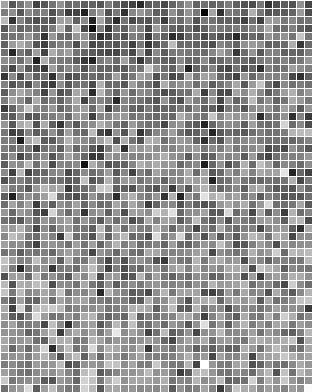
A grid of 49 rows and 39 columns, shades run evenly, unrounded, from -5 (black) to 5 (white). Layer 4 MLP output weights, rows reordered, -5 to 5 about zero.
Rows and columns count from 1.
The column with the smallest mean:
2
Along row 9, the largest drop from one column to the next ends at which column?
24
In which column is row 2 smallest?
26
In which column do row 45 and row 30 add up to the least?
8
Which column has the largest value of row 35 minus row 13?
15
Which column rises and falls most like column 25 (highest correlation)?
19
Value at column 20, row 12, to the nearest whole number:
-1
